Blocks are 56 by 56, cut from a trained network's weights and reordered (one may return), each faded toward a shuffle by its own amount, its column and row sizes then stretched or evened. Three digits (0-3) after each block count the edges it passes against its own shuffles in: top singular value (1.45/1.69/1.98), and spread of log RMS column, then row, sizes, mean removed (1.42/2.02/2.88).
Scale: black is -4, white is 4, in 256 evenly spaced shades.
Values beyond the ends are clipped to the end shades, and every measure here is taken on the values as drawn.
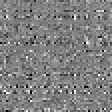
2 2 3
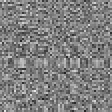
3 1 0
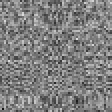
3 1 0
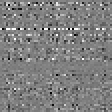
1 1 3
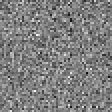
1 1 1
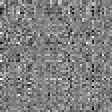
3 2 2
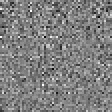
2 1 2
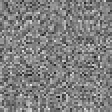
3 1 1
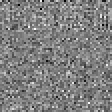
1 0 2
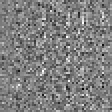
2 2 0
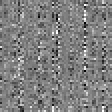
3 3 0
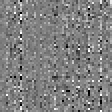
1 3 1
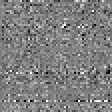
1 1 3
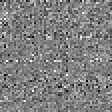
0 1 2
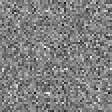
2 1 1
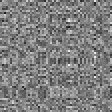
3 2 0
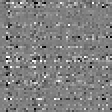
0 2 3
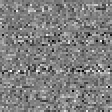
0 0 3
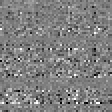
1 1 3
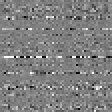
2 1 3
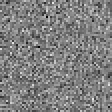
1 0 0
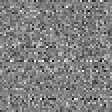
0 0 3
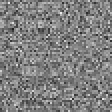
2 0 1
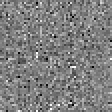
0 2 1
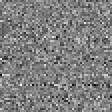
0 0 2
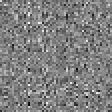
3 2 2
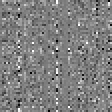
0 3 1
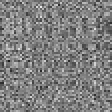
3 1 1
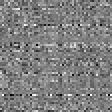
2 0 3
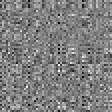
3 2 2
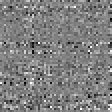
1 2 3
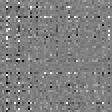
1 2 2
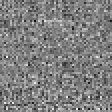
1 0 2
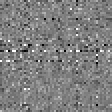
1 1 2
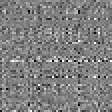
3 1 3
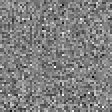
0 1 1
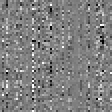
1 3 1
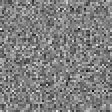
2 0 1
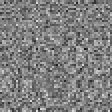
3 0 2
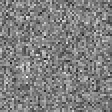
1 0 0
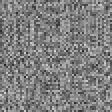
3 0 0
